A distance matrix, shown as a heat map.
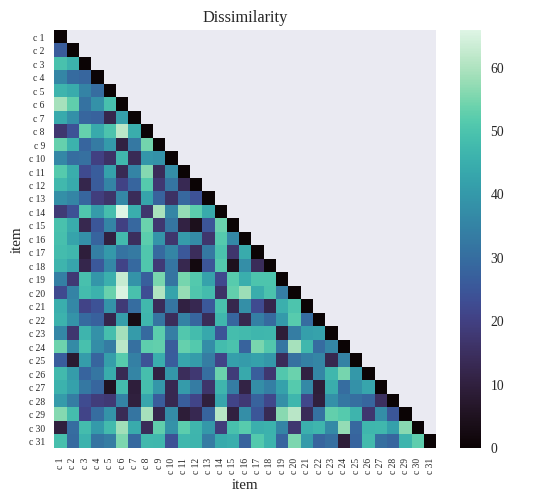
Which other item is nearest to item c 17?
c 3
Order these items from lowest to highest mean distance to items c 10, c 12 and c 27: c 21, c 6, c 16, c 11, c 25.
c 16, c 21, c 11, c 25, c 6
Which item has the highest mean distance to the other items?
c 20
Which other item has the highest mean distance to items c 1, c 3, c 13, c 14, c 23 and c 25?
c 6
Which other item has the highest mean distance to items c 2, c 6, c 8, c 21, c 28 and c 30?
c 24
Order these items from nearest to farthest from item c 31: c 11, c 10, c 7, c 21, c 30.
c 10, c 7, c 21, c 11, c 30
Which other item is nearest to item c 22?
c 7
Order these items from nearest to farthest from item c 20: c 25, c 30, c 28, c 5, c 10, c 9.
c 30, c 25, c 10, c 28, c 5, c 9
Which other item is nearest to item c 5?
c 27
